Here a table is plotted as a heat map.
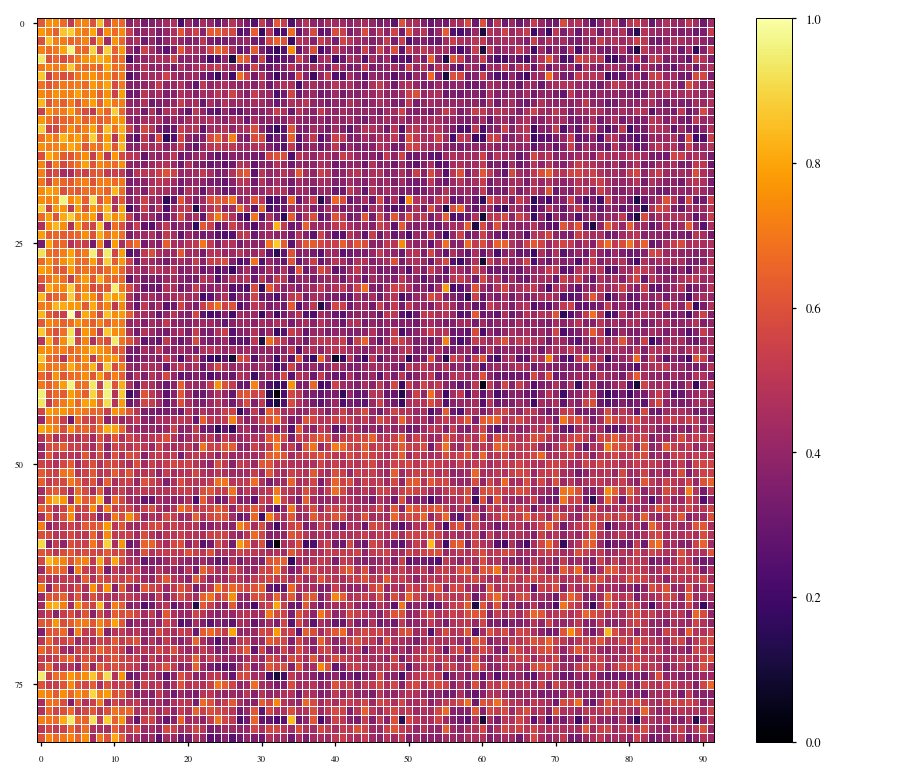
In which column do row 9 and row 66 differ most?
32
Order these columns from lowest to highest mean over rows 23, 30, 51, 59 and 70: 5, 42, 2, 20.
20, 42, 5, 2
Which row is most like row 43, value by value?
74
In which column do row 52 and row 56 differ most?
31
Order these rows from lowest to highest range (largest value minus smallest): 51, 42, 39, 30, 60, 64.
60, 51, 64, 39, 30, 42
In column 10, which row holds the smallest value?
64
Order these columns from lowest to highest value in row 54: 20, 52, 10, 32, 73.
52, 20, 73, 10, 32
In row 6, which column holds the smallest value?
55
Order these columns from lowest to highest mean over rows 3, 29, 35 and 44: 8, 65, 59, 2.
65, 59, 8, 2
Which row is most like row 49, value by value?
47
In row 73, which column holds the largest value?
38
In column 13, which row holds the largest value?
25
